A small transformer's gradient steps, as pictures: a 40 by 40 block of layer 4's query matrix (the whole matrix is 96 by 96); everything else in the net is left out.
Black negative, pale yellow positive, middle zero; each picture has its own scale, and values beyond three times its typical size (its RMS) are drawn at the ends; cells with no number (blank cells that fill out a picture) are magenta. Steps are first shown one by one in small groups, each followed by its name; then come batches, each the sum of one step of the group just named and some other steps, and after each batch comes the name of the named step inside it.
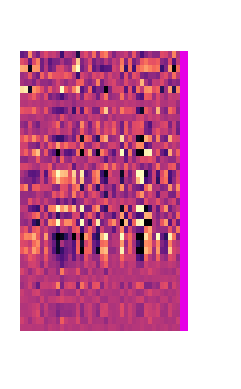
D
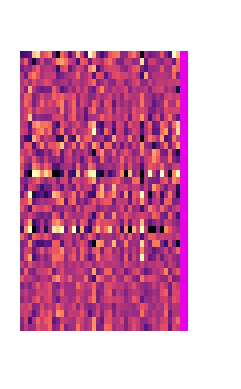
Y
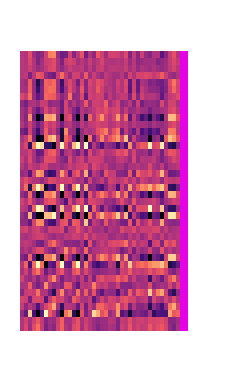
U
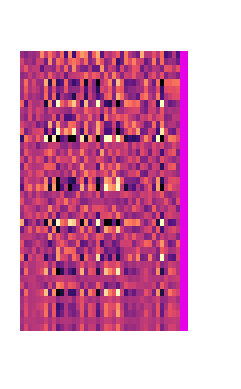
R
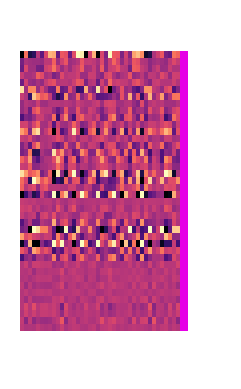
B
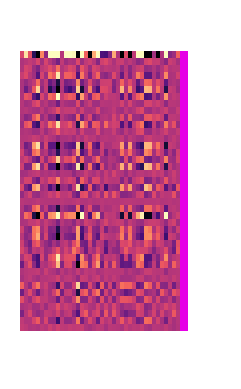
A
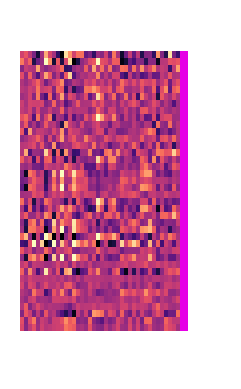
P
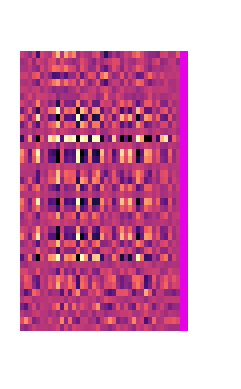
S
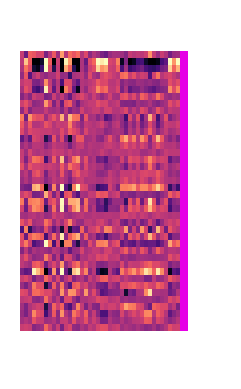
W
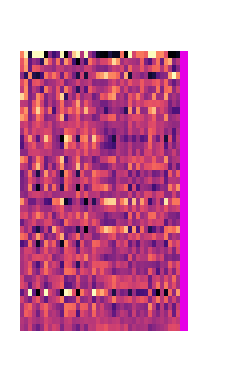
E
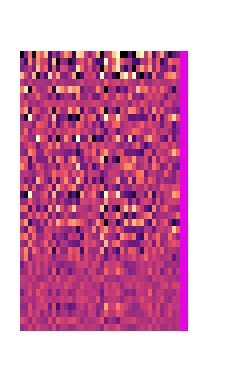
D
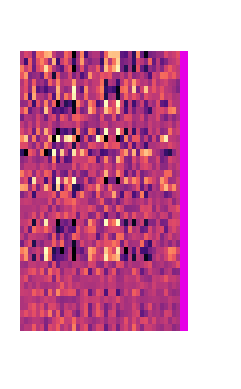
B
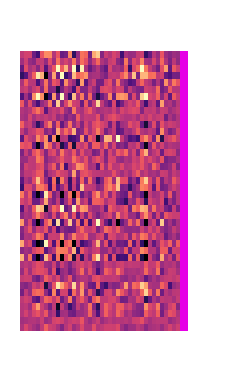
R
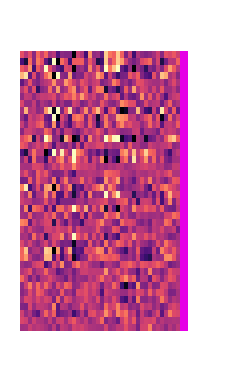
U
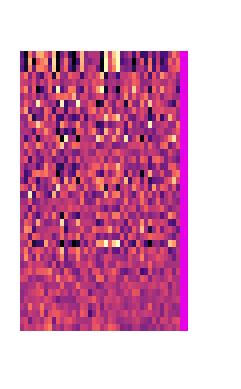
Y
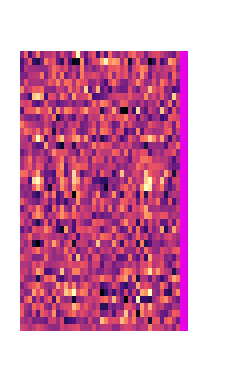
B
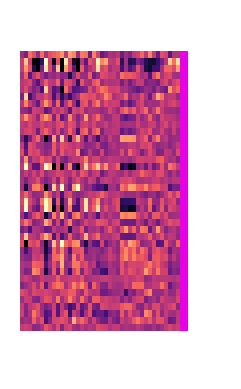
W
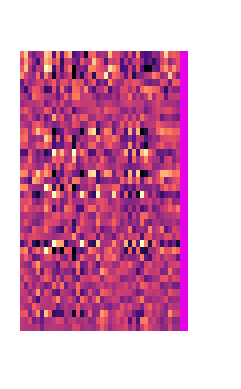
B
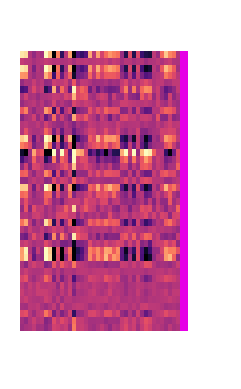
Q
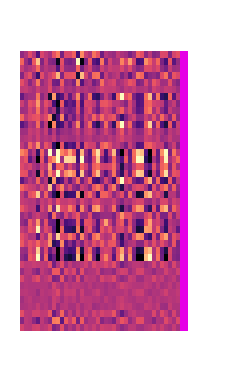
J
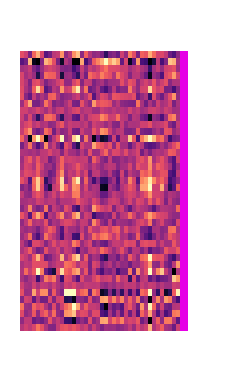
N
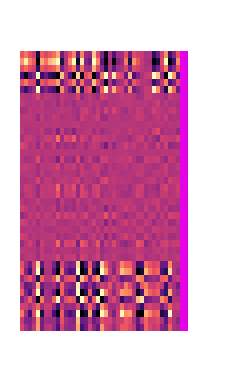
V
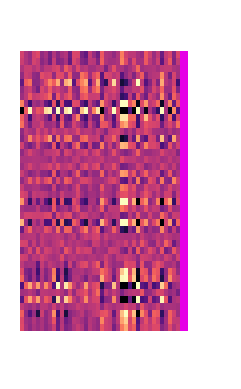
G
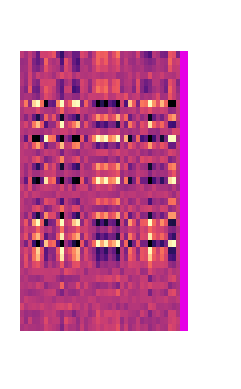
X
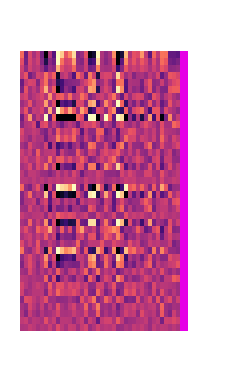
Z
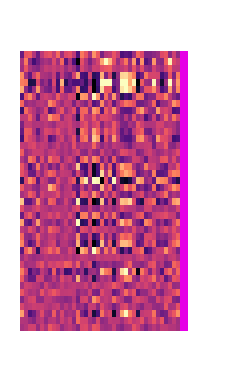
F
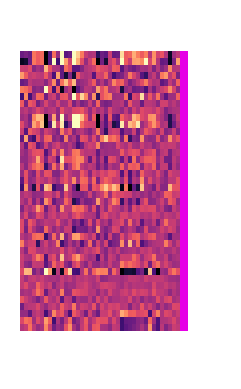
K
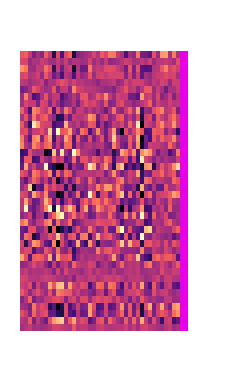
Q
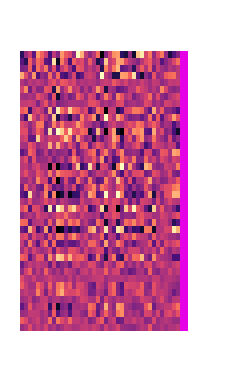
K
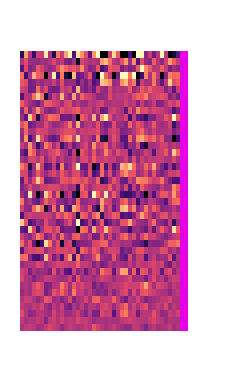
F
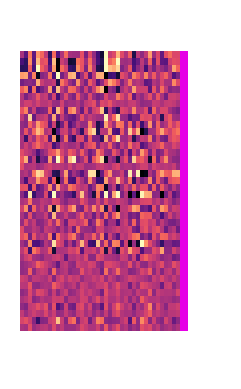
J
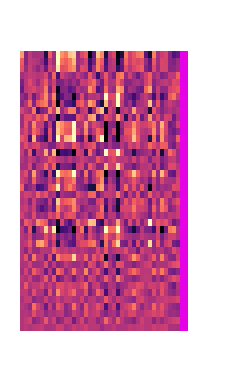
Z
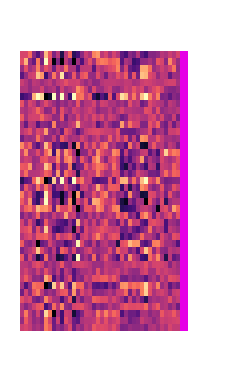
J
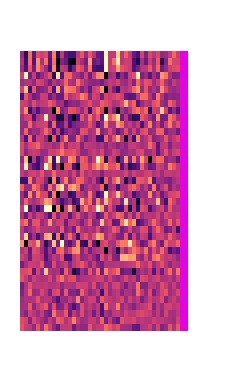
J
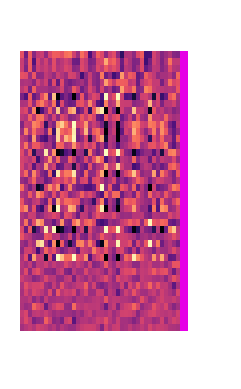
F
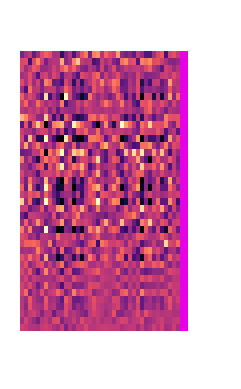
J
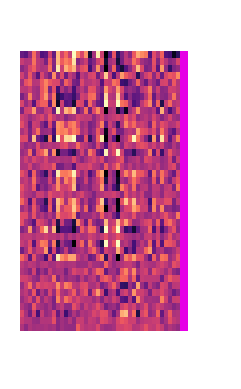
G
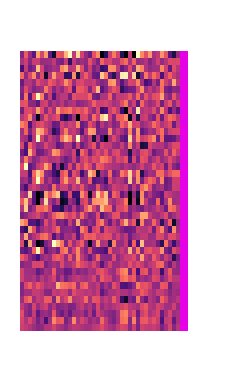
G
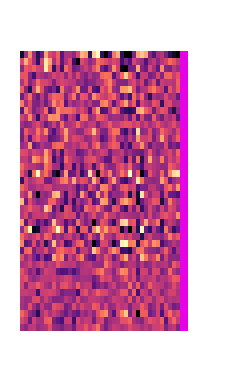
F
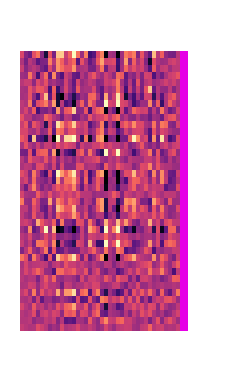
N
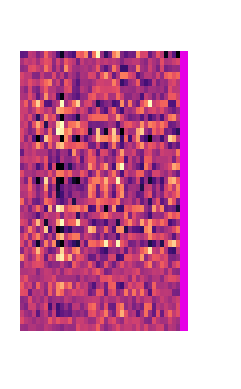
X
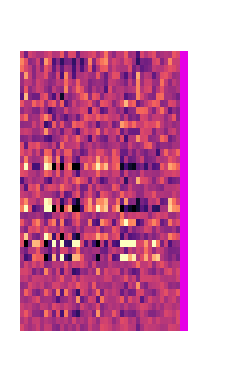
J
